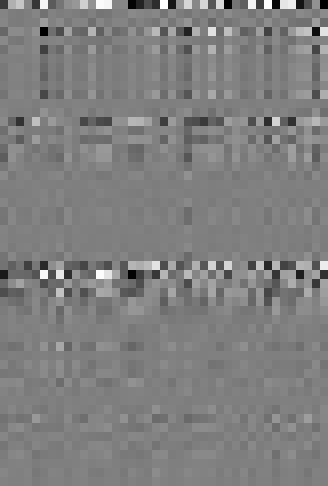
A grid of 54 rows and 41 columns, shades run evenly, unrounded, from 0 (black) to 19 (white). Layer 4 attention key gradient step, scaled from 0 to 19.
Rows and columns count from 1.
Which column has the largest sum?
39
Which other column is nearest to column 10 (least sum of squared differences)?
23
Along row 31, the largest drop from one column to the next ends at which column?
9
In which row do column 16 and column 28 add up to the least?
30
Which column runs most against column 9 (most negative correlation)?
8
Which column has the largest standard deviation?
6
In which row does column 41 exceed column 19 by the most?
4
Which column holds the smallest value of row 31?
17
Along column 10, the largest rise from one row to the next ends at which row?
31
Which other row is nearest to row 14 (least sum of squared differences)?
16
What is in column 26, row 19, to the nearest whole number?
10
